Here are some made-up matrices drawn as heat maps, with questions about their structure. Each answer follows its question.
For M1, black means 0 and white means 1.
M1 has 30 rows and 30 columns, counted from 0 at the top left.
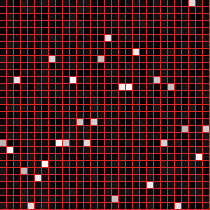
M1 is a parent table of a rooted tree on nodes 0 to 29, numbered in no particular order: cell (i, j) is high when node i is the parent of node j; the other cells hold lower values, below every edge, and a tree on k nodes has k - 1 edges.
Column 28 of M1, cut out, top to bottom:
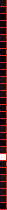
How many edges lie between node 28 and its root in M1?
5
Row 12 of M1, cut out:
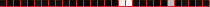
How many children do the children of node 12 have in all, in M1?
5
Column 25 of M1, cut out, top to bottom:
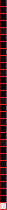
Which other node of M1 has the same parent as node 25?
4
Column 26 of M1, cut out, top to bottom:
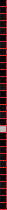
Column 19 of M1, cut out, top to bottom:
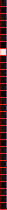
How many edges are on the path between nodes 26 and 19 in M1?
6
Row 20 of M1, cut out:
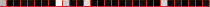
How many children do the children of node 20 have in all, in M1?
7
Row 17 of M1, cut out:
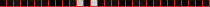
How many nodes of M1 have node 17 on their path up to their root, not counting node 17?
7
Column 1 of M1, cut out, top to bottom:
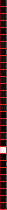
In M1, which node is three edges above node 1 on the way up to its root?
18
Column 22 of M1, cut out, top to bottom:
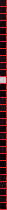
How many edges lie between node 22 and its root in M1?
4
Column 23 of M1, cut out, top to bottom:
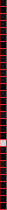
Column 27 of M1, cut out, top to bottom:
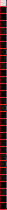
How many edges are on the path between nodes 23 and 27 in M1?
3
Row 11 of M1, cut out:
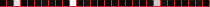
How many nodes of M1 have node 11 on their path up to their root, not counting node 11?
5
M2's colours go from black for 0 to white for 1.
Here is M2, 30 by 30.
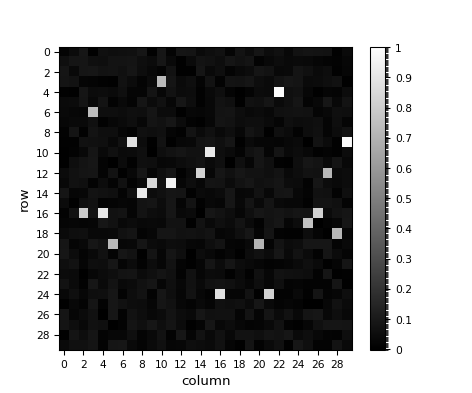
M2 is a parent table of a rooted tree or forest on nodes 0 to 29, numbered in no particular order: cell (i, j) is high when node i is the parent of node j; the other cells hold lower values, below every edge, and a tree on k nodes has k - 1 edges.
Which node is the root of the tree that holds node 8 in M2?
12
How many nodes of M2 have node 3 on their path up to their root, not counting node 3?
2
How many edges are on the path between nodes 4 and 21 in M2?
3
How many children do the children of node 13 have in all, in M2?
2
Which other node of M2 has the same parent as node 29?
7
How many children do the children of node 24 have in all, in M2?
3
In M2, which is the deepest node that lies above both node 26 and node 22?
16
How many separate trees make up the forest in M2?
10
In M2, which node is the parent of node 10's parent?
6
